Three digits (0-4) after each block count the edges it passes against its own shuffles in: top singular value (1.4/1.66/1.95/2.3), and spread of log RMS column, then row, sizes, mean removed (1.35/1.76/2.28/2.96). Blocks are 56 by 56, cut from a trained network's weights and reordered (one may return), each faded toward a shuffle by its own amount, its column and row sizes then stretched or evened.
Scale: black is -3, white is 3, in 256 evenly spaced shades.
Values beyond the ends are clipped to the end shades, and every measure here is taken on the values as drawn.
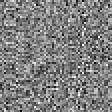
3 1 0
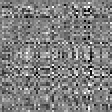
4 3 4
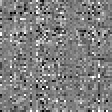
0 4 3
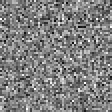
0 0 1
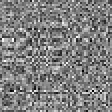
4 0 2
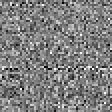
3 1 2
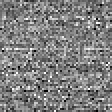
1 1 2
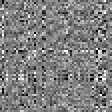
4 4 2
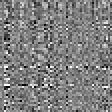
3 4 2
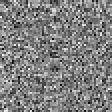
2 1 0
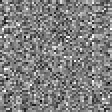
3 1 0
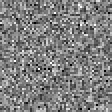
1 0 1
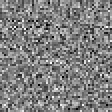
2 0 1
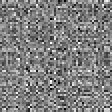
4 3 2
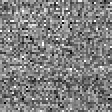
0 1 1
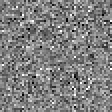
0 2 1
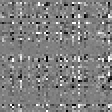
1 4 4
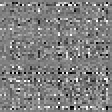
0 3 4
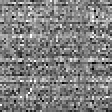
3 3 0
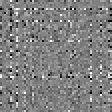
3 3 3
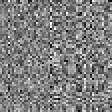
4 3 0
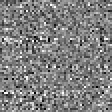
1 2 3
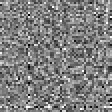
3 1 1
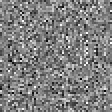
0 3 0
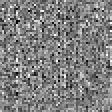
1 2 1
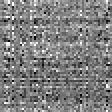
3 4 0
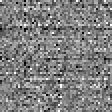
1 2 1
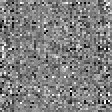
1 3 3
